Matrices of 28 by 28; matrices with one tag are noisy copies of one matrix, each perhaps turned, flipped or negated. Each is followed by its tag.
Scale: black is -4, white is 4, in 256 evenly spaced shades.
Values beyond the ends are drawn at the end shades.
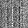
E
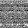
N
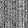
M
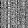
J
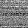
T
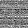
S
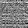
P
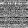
N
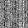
M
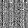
P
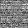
M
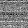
T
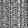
J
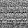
E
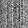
E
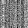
N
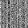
J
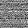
S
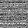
P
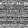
N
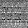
E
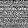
J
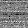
T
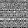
J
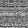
T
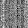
N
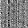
J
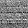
E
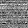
M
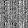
M
